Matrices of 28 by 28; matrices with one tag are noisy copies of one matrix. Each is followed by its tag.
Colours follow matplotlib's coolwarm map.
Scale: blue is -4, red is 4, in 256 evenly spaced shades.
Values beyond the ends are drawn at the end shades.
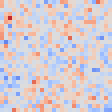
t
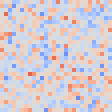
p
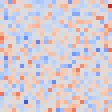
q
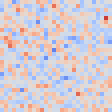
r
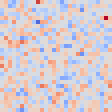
r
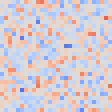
r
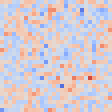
p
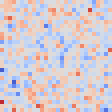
t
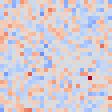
p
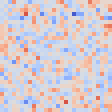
q
